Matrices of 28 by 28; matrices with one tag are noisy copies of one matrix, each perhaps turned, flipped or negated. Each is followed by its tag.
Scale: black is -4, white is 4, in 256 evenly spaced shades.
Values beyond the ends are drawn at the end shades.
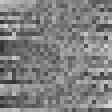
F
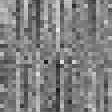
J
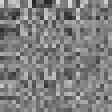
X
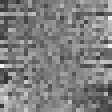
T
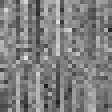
J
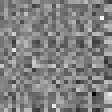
X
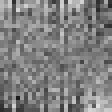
T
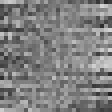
F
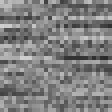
J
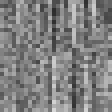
J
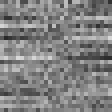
J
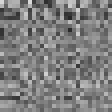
X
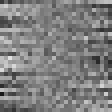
F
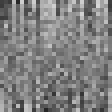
F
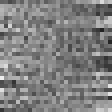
F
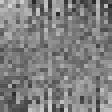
T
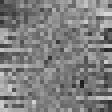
T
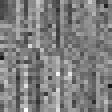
J
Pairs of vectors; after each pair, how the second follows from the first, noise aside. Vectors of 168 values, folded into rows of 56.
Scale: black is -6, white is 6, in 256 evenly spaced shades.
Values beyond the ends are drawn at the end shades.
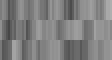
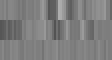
wrapped around, partly zeroed.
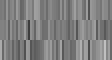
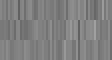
wrapped around, shrunk.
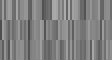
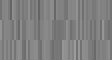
wrapped around, shrunk.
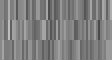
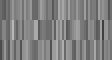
reversed, negated.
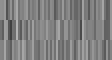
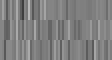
wrapped around, partly zeroed.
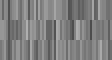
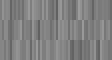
wrapped around, shrunk.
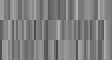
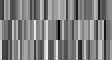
negated, scaled up.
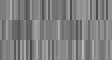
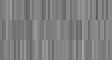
shrunk.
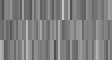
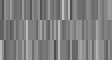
copied.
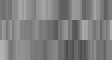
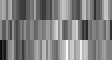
negated, scaled up.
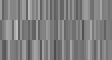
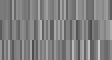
shuffled.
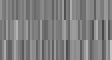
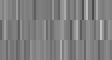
wrapped around, partly zeroed.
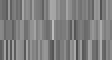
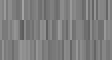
wrapped around, shrunk.
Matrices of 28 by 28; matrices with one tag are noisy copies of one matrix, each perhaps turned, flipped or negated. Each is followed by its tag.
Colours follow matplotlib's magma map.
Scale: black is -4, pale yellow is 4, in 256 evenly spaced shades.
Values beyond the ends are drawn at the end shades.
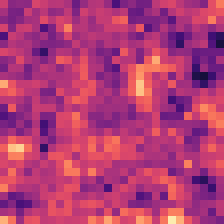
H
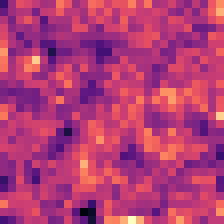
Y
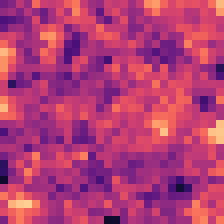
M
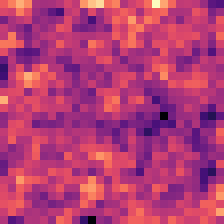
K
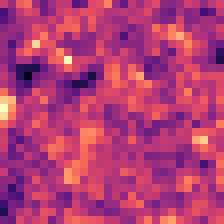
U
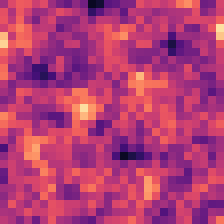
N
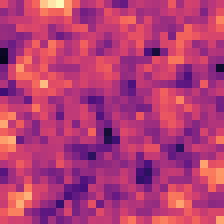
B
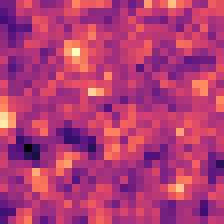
U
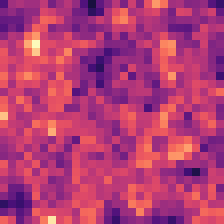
M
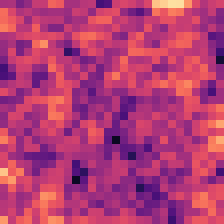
B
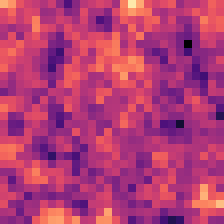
M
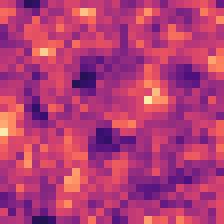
N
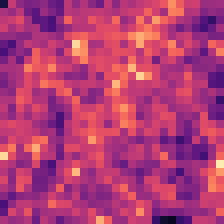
B
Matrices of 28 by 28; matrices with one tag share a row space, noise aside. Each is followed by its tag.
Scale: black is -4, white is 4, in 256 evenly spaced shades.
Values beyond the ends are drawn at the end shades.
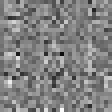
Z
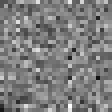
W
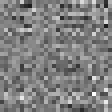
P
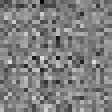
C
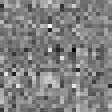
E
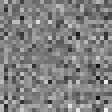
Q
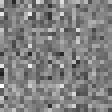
E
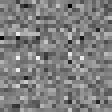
W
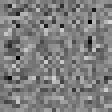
Z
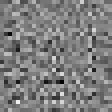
Z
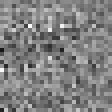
E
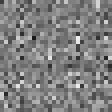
Q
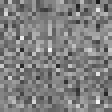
Q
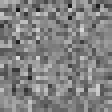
W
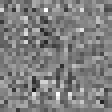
C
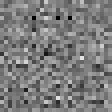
C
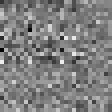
E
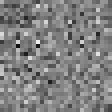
W
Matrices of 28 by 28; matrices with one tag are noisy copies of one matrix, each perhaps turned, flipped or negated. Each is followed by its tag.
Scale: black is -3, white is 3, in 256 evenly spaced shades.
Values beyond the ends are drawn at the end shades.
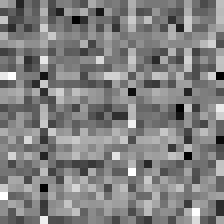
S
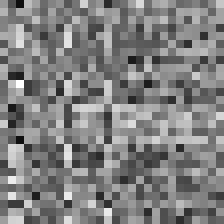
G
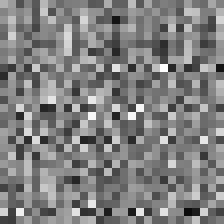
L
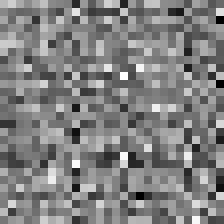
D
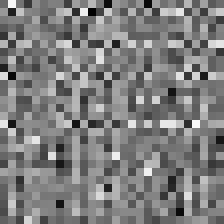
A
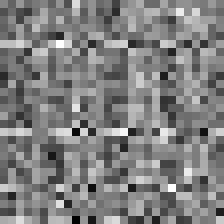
S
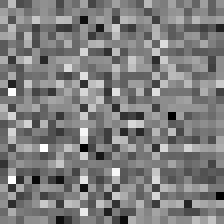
L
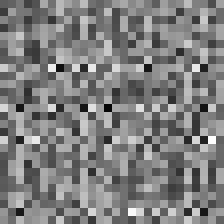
L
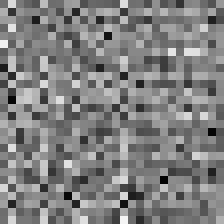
A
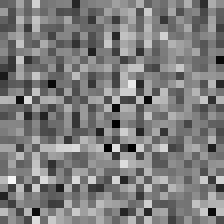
A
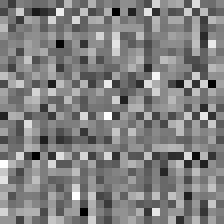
L
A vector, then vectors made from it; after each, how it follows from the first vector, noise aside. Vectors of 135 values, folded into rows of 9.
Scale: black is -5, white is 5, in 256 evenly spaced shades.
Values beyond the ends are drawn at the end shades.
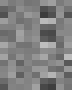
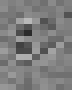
wrapped around, partly zeroed.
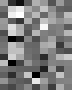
wrapped around, negated, scaled up.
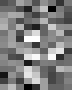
wrapped around, negated, scaled up.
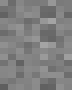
shrunk.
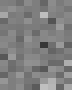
negated, partly zeroed.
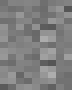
wrapped around, negated, shrunk.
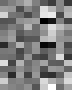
negated, scaled up.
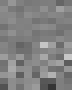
partly zeroed.
